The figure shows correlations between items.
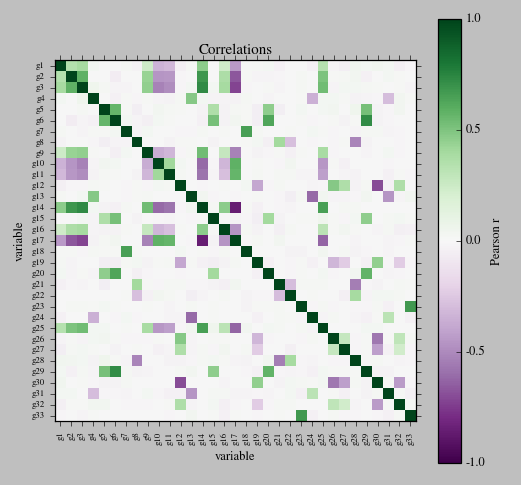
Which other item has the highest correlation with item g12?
g26
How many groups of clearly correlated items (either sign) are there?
7
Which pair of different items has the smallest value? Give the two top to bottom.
g14, g17
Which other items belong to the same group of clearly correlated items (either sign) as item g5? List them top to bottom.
g6, g15, g20, g29
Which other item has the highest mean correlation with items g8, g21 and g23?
g33
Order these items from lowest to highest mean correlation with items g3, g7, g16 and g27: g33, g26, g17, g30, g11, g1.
g17, g11, g30, g33, g26, g1
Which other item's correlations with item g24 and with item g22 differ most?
g13
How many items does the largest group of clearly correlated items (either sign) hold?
10
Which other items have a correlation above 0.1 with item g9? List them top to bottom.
g1, g2, g3, g14, g16, g25
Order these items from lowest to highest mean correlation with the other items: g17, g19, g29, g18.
g17, g19, g18, g29
